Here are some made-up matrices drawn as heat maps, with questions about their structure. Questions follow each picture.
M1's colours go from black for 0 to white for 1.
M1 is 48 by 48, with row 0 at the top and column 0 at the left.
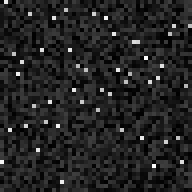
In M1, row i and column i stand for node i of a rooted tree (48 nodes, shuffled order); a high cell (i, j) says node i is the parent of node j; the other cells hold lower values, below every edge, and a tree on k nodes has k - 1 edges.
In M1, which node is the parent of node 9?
37
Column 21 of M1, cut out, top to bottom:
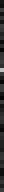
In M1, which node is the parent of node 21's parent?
12
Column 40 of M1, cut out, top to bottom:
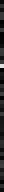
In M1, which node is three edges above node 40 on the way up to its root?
32
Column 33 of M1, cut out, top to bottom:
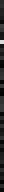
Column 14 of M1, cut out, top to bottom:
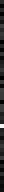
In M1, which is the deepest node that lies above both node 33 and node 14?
25
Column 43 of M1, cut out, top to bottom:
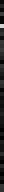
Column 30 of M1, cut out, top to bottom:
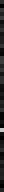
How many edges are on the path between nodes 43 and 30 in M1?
8
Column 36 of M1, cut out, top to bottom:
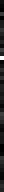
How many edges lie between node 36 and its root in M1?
5
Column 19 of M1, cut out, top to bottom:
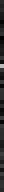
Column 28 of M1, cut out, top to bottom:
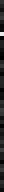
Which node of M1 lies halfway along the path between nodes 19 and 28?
18
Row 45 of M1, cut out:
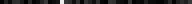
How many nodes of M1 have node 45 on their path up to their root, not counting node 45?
2
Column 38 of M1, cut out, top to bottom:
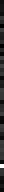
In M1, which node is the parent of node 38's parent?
35
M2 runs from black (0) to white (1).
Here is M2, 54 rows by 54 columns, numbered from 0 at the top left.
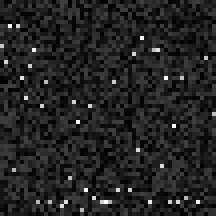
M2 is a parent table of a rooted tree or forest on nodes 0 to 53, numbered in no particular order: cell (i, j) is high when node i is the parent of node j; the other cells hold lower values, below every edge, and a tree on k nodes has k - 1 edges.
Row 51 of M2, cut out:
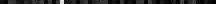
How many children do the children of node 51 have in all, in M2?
1
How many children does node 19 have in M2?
3
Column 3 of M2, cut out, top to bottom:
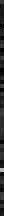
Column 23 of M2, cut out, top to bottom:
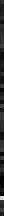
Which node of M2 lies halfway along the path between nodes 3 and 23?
50
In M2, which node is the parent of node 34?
37
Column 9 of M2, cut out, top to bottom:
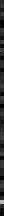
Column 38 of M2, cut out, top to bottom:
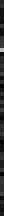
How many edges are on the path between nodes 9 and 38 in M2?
3
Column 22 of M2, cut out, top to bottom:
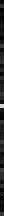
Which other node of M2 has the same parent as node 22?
10
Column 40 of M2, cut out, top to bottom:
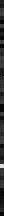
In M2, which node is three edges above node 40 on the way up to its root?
30
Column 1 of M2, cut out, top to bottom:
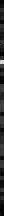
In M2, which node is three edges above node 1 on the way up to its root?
14
